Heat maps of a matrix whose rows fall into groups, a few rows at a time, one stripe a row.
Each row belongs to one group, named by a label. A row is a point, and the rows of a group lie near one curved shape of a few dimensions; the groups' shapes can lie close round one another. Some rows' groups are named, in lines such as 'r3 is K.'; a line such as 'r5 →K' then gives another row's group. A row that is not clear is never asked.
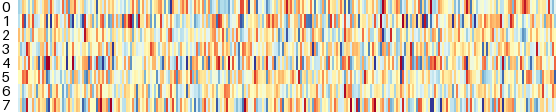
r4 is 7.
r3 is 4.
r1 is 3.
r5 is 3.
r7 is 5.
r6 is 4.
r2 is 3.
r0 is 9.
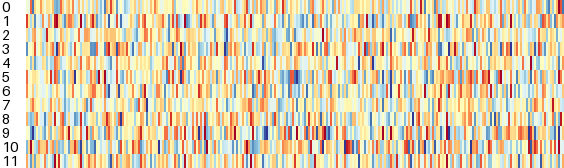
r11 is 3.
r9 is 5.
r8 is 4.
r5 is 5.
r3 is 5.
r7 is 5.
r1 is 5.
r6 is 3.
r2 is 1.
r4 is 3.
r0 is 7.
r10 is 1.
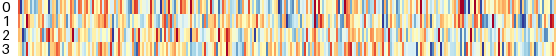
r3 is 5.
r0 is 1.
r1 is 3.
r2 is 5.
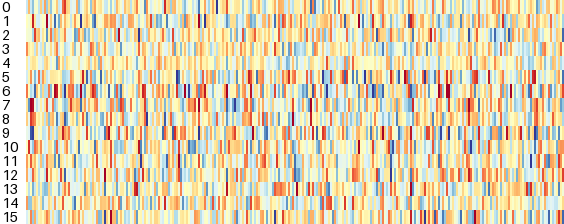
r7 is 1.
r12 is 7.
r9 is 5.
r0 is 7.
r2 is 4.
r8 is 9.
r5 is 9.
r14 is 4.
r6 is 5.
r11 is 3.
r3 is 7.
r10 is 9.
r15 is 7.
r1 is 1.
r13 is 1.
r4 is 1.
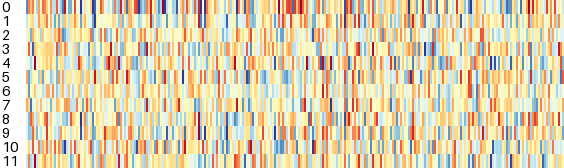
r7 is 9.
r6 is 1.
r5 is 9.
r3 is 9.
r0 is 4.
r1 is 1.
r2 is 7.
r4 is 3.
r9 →1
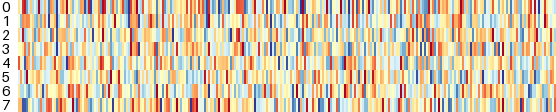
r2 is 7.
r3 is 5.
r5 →5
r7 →5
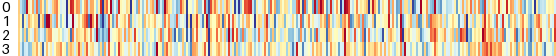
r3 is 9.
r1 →7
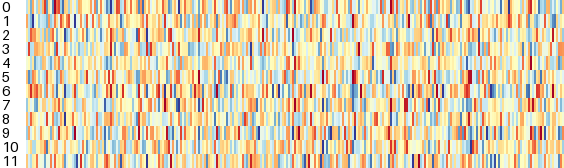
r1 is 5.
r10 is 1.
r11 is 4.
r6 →9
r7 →9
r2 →9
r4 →3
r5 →1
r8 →7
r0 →7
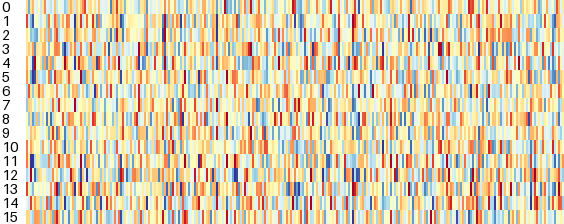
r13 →5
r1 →5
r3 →5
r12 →1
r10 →5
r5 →5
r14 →9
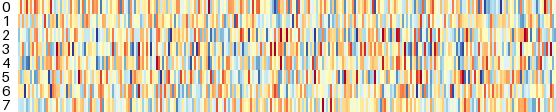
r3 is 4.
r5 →1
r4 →9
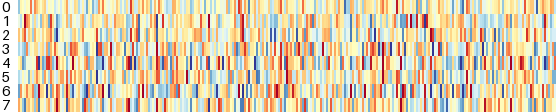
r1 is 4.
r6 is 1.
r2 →5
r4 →7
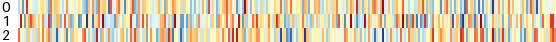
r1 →9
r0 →5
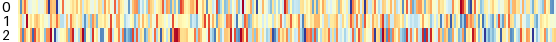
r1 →5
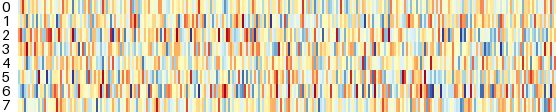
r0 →1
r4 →3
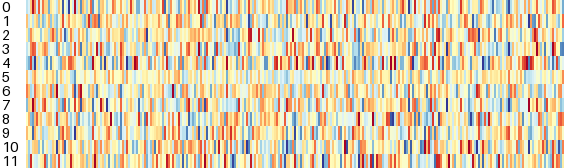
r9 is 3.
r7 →4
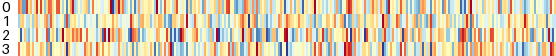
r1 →9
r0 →5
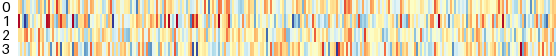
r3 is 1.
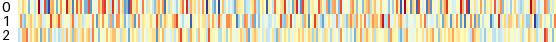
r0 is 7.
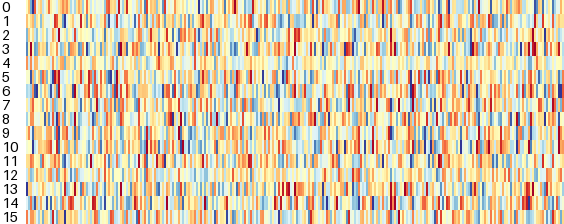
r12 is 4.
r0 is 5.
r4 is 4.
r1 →5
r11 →5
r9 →9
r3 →1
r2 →9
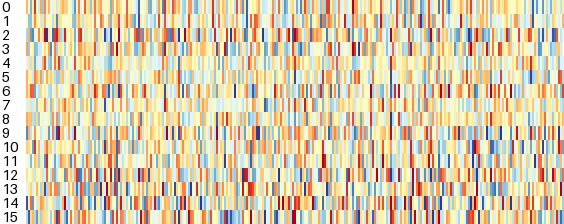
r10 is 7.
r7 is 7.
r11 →1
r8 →3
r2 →7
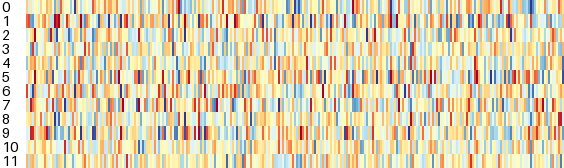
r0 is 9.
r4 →3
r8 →3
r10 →4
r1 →5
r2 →5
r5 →4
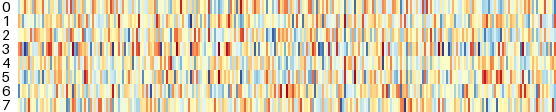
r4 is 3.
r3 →5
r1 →9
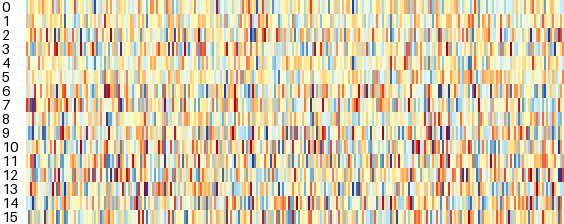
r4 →9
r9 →5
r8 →3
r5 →7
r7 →5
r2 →3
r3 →5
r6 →5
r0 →9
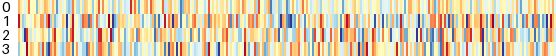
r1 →5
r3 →5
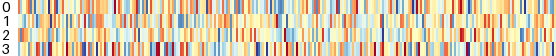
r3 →7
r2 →9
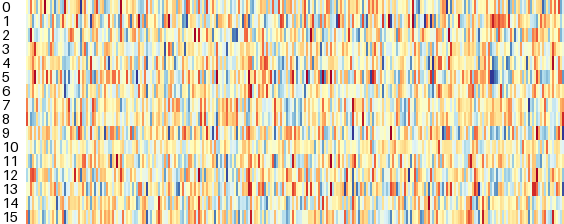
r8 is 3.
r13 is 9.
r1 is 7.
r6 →5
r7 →3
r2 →1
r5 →3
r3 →5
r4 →5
